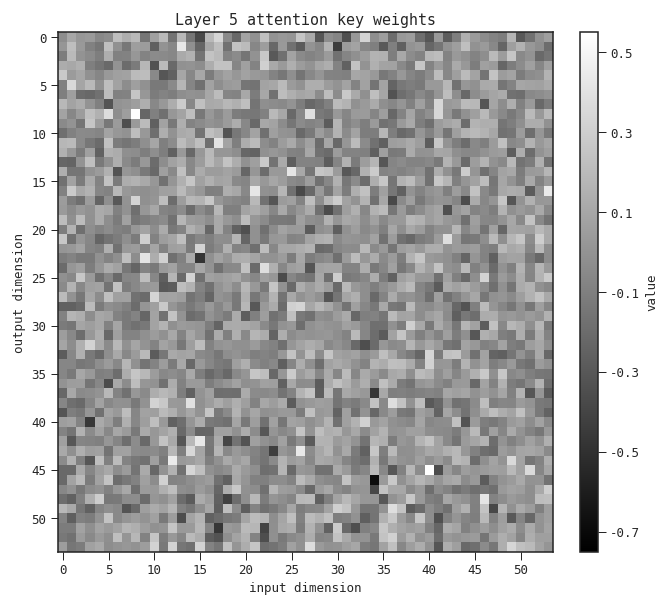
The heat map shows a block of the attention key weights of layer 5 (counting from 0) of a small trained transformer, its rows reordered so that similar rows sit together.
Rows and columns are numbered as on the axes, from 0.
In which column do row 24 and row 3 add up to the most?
22
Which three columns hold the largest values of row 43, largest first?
26, 14, 34
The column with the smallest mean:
23
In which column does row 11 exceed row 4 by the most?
17
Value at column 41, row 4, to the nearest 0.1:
0.2
